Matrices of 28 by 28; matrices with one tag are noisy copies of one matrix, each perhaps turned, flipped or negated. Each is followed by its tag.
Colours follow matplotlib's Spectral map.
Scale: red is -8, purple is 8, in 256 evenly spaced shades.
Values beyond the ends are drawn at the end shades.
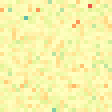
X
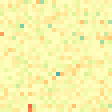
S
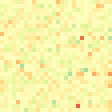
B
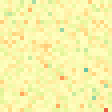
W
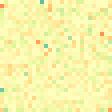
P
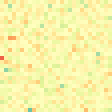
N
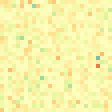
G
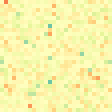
W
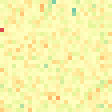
N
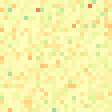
X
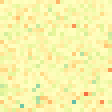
X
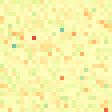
W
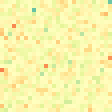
P
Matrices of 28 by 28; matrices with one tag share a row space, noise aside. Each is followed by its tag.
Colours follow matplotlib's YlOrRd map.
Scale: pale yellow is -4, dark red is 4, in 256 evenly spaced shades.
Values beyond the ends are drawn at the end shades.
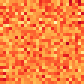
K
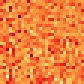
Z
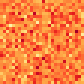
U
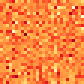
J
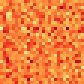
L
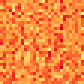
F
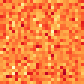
U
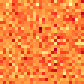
J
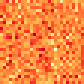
Z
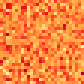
L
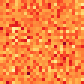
J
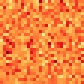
L
